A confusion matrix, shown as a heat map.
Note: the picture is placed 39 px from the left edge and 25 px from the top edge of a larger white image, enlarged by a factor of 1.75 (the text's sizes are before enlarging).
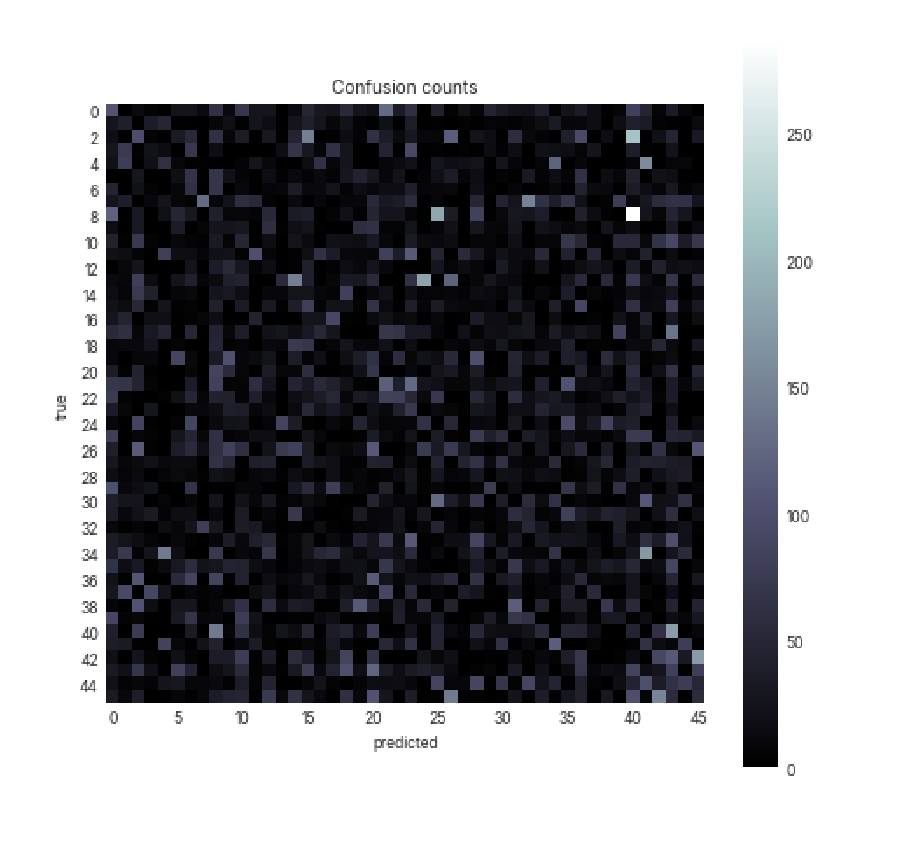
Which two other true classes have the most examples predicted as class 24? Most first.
13, 26
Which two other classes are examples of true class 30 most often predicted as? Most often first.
25, 41
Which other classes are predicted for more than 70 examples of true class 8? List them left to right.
0, 25, 28, 40
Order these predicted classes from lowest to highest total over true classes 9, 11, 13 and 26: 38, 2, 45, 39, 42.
39, 42, 38, 45, 2
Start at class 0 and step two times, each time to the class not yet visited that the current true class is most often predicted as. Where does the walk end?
23
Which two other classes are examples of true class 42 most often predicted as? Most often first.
45, 43
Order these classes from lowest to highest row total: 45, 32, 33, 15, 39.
32, 39, 15, 33, 45
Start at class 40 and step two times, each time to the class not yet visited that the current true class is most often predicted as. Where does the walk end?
20
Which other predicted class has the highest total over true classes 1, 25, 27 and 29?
0
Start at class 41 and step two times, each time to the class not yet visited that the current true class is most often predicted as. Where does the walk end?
4
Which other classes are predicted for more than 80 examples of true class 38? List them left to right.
2, 19, 31
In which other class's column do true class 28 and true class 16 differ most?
17
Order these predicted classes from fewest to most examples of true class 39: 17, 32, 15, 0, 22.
15, 17, 22, 32, 0
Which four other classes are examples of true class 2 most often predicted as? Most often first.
40, 15, 26, 36
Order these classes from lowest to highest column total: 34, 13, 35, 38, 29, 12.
13, 29, 38, 34, 12, 35
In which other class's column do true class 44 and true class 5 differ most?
41
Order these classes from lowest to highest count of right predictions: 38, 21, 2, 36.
36, 38, 2, 21
